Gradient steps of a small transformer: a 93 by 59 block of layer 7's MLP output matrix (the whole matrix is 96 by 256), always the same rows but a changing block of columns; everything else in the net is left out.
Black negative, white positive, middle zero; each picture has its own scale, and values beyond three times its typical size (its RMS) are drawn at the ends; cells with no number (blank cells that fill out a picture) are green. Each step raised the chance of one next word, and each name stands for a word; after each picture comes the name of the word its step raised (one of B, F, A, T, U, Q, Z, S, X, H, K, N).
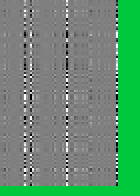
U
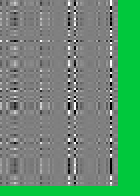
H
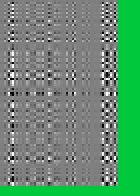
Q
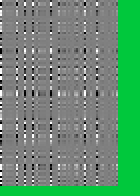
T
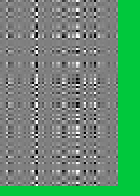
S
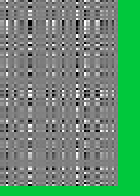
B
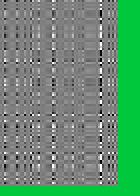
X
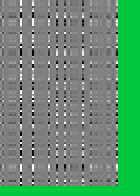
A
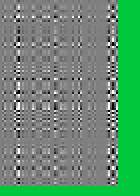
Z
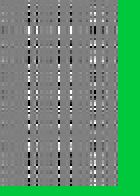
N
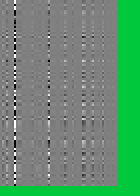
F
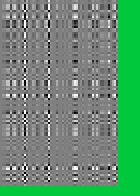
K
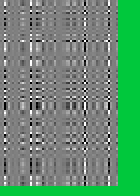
H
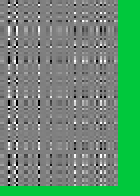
N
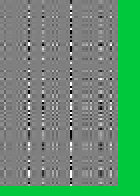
Z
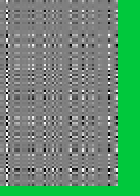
U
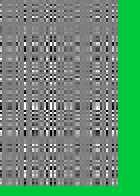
Z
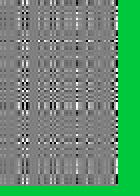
H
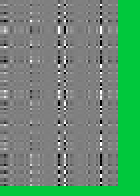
N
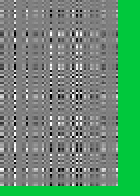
U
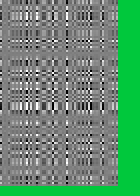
H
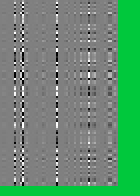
Q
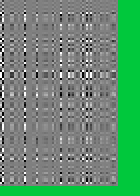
Q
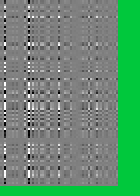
Z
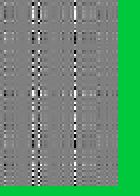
T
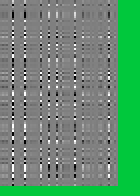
F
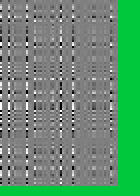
Z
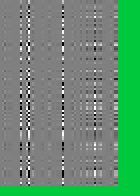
Z
